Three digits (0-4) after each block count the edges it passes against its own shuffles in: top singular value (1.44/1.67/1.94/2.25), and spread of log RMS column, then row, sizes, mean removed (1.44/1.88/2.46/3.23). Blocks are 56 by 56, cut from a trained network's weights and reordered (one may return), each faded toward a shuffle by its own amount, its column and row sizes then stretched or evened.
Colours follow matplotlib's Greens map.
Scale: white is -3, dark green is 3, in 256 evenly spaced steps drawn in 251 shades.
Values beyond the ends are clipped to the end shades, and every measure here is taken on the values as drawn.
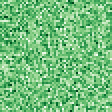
2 1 0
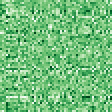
4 2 2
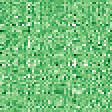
3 1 3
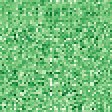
2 1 3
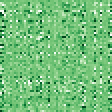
1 4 3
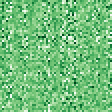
1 3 1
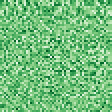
4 0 2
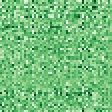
3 2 3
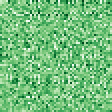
3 2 2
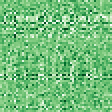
4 2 3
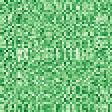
4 2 1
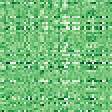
4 2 4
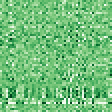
4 3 3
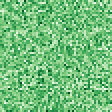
2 0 1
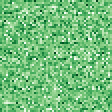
0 0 2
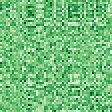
4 3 1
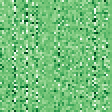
0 4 0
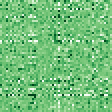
4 3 3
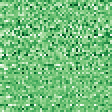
3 1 4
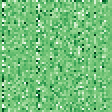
2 4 0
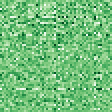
3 2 3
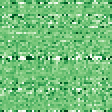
3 0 4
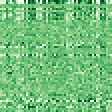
4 1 4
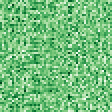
2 2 0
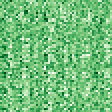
3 2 2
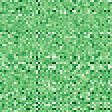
4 2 3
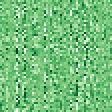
3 4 0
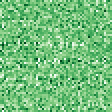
2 2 2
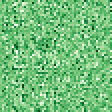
2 3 0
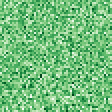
2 1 0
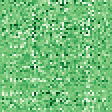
0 3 3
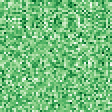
3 0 1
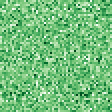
0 0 2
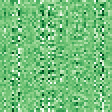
4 4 1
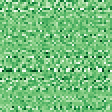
4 0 4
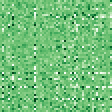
1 3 3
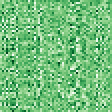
4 4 1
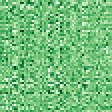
4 3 1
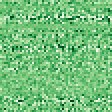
0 1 4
